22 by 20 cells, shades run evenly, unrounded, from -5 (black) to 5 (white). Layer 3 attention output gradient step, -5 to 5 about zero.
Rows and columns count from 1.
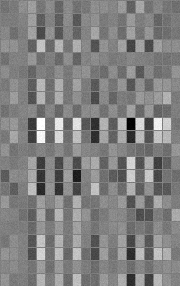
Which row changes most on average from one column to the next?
10
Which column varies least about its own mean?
3
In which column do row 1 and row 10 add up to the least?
15
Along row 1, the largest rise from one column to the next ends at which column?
16
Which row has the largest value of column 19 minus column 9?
14
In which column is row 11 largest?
5
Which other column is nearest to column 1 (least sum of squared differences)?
20
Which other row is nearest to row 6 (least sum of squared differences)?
12
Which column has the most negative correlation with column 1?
8
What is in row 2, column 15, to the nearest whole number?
1
